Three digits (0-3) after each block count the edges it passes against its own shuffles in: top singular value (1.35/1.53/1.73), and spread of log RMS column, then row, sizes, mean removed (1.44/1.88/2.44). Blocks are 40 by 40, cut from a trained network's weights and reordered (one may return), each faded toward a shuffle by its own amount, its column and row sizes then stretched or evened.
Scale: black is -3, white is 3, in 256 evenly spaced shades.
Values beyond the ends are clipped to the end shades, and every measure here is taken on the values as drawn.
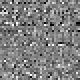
0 1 3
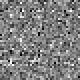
0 1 1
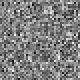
3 0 1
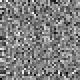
2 0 1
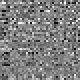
1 0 3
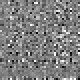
1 2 3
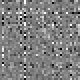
2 3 2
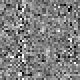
2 2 1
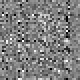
2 3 2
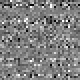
1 1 3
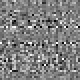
2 0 3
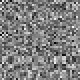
3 1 0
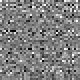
2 1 3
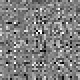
2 3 2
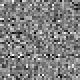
3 0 3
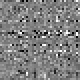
2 2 3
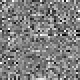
1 1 2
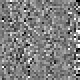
1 3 0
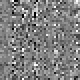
0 3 1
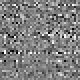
2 1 3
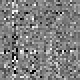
1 3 2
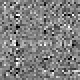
2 2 1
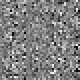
1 3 0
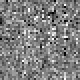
0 2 1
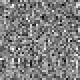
2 0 1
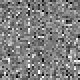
0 3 0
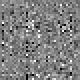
0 3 2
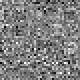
2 1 2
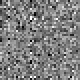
1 2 1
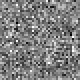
0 0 0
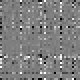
3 3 3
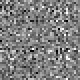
1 1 2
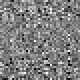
2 1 2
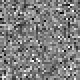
0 1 1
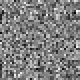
2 0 0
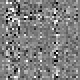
1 3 2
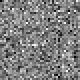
0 0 1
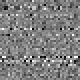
3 0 3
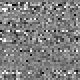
0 0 3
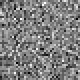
1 0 0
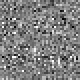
1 1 2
